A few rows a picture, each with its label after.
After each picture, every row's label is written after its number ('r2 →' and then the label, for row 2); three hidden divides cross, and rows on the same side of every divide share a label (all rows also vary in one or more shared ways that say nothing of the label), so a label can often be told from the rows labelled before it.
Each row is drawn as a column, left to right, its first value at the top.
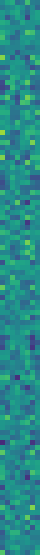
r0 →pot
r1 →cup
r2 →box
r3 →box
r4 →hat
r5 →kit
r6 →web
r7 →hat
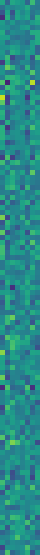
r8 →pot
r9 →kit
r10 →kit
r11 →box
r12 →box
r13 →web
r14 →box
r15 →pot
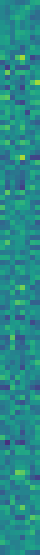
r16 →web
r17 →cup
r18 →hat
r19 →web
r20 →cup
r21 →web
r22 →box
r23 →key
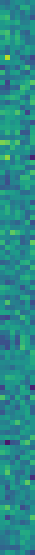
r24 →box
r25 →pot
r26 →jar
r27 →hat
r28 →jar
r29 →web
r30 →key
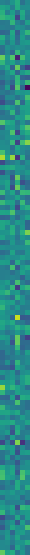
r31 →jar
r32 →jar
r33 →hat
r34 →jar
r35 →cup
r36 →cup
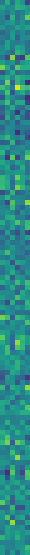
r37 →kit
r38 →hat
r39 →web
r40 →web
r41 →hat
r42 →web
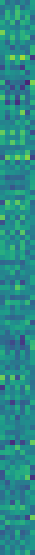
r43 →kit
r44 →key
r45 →pot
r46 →box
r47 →pot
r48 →pot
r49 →box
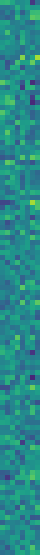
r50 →hat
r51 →kit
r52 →pot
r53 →hat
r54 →jar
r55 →cup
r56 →box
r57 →web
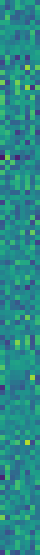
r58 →key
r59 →kit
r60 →key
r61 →cup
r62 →cup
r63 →kit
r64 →pot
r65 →web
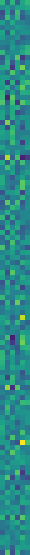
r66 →pot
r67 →hat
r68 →key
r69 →web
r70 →kit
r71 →box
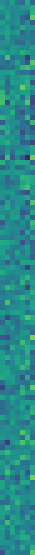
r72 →web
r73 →web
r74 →box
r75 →key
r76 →web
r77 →pot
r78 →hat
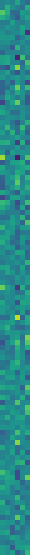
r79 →box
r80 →cup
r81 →pot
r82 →kit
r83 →key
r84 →jar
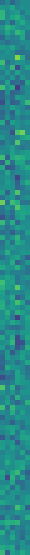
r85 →box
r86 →key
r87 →web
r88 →key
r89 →kit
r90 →hat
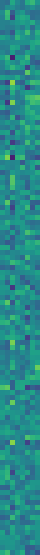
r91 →pot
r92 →pot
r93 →jar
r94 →kit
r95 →hat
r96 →cup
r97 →jar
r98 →web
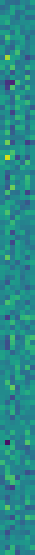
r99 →kit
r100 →pot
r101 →pot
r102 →web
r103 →jar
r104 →kit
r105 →hat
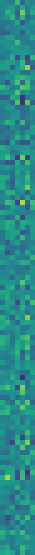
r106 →jar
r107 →jar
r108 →cup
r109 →hat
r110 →box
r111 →kit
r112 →web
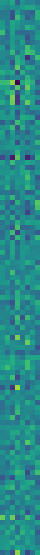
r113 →key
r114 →cup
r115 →web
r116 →kit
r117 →cup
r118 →web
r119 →web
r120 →key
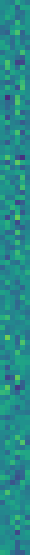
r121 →jar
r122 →hat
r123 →key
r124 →kit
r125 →web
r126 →web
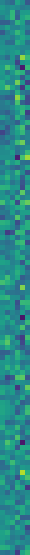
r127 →cup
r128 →key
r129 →key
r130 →web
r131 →cup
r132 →pot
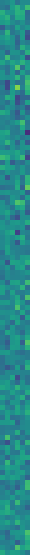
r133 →hat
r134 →kit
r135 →jar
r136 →key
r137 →box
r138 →cup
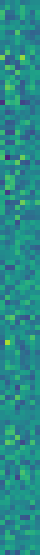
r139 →key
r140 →web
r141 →pot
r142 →key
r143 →cup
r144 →cup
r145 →box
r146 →cup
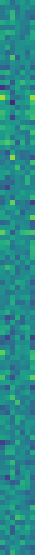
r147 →jar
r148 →box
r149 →key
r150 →hat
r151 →cup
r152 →jar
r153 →pot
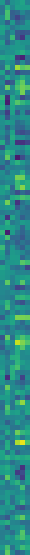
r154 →web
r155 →key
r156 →pot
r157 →pot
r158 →box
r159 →pot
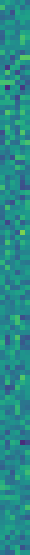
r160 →cup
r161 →box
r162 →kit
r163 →hat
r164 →jar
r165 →web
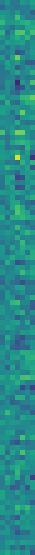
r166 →kit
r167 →jar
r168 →pot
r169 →kit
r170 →kit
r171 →pot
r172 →web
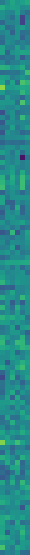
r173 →key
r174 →kit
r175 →jar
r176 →key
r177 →cup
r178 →cup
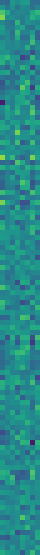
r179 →box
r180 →cup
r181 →jar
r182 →kit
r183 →kit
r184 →hat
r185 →jar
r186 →box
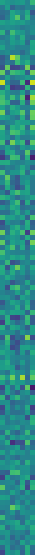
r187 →box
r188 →pot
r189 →web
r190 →box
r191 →jar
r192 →kit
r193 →cup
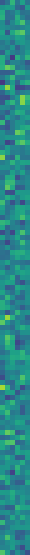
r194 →kit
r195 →pot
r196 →kit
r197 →kit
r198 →kit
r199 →web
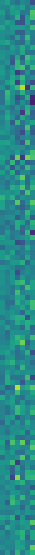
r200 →key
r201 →jar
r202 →key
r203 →jar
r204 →web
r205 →jar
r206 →key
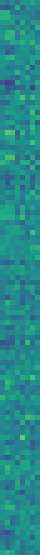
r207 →kit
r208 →kit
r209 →kit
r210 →cup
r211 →kit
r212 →web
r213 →jar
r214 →web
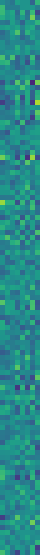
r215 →cup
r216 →box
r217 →key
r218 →key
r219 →box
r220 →key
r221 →key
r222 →jar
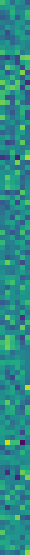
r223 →cup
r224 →hat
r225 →key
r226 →key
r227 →cup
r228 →pot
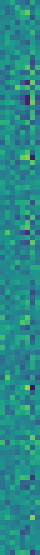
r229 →hat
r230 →jar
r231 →box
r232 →cup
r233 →kit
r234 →kit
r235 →key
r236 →key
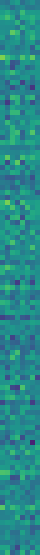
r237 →web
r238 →box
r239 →key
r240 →kit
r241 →cup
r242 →key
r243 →pot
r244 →key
